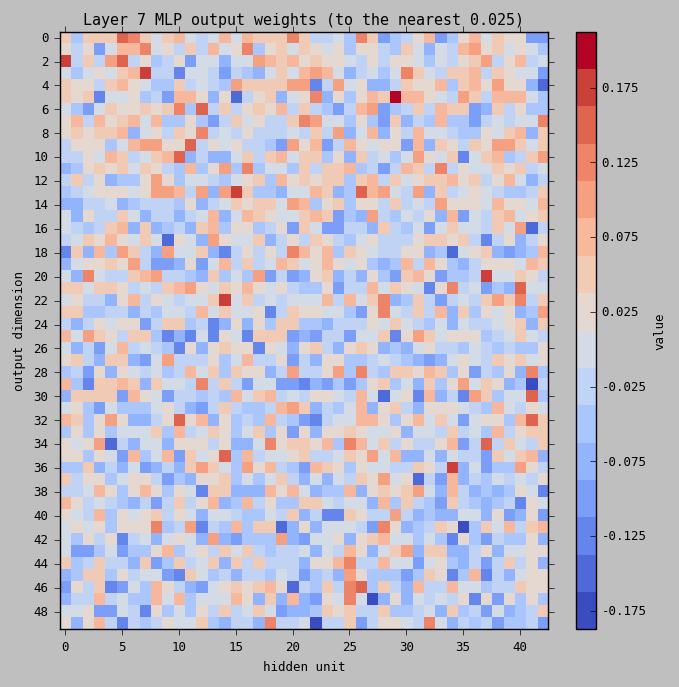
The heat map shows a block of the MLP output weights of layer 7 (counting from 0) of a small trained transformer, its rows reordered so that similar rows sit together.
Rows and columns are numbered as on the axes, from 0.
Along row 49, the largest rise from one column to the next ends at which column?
18
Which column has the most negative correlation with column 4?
25
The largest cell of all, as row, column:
5, 29
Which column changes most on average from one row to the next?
20
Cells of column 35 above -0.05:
33
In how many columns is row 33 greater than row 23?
21
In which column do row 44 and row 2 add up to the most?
0
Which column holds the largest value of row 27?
9
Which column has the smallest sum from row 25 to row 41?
35
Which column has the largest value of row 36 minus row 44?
34
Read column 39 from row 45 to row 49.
-0.075 -0.025 0.025 -0.075 -0.05
